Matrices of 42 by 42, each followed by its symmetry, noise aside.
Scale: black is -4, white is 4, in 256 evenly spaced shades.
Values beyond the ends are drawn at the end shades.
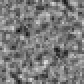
same after a half turn.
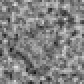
symmetric across the other diagonal.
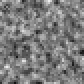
no symmetry.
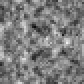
mirrored top to bottom.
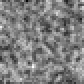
antisymmetric.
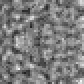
mirrored top to bottom.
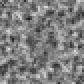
same after a half turn.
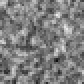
no symmetry.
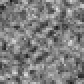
same after a half turn.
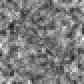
same after a half turn.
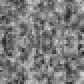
mirrored top to bottom.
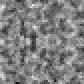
mirrored top to bottom.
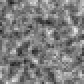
no symmetry.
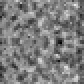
mirrored top to bottom.
